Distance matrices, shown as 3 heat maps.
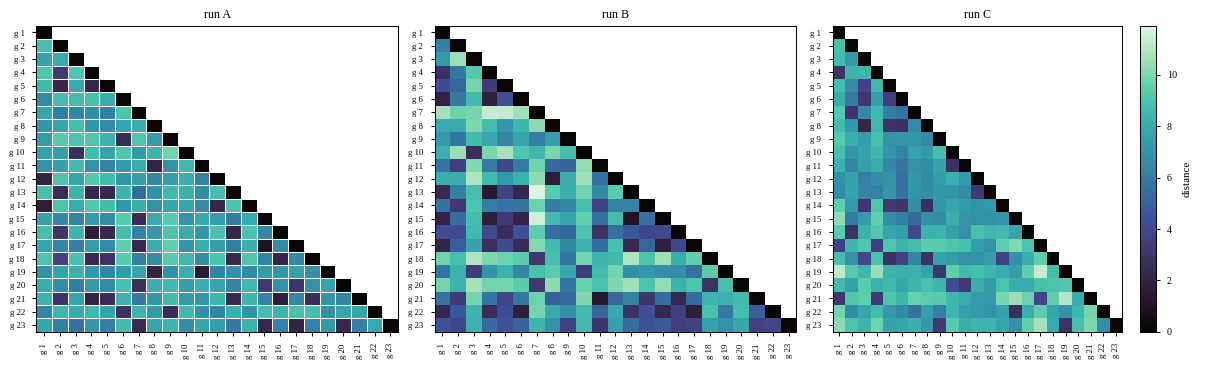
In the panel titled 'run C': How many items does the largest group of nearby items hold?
6
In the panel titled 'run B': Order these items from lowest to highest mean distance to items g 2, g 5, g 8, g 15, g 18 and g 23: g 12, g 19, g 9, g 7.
g 9, g 12, g 19, g 7
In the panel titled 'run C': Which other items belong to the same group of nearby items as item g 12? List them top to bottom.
g 13
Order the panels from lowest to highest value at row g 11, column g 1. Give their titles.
run B, run A, run C
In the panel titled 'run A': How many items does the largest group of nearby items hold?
7
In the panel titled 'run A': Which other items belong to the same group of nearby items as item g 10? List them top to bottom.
g 3
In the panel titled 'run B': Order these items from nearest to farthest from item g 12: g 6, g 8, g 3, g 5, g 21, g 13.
g 8, g 21, g 5, g 6, g 13, g 3
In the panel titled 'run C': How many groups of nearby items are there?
7
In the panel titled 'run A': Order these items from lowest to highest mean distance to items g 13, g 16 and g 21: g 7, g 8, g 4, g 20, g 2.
g 4, g 2, g 7, g 20, g 8
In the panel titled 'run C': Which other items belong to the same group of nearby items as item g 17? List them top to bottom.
g 1, g 4, g 21
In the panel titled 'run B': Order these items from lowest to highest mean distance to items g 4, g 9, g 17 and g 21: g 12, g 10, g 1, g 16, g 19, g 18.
g 16, g 1, g 19, g 12, g 18, g 10
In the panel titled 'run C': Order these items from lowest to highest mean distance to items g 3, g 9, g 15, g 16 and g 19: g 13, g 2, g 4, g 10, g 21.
g 2, g 13, g 10, g 4, g 21
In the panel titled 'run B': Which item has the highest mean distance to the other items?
g 7
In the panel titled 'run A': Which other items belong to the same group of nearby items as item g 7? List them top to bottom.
g 15, g 17, g 20, g 23
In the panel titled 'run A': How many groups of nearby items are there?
6
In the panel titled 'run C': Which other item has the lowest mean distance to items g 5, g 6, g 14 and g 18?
g 8
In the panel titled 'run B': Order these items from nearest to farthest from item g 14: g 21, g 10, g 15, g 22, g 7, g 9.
g 21, g 22, g 15, g 9, g 10, g 7
